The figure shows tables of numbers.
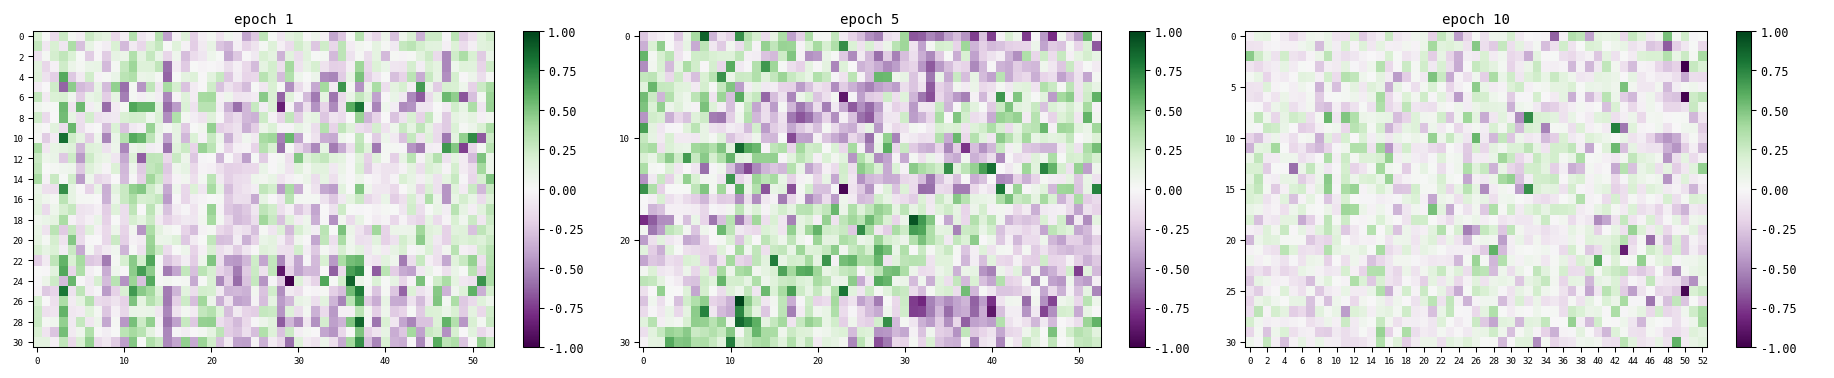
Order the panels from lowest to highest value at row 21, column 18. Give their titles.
epoch 1, epoch 10, epoch 5
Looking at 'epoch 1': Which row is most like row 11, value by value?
6
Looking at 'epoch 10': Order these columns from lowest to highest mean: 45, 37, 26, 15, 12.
45, 37, 12, 26, 15
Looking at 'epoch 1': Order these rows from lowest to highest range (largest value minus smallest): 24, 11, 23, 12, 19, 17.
17, 19, 12, 11, 23, 24
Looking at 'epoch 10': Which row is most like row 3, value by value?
6
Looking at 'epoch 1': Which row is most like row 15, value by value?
10
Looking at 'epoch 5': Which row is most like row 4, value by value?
24
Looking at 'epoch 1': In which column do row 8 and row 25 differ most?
16
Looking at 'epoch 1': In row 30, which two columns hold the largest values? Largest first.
37, 46
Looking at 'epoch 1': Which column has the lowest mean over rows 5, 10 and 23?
28
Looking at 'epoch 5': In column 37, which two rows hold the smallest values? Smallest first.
11, 28
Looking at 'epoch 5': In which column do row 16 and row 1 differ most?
16
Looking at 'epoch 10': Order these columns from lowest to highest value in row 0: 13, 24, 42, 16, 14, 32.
24, 13, 14, 32, 42, 16
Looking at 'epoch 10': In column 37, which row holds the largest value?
28
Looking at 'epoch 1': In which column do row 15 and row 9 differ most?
3
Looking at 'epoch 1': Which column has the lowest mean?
15
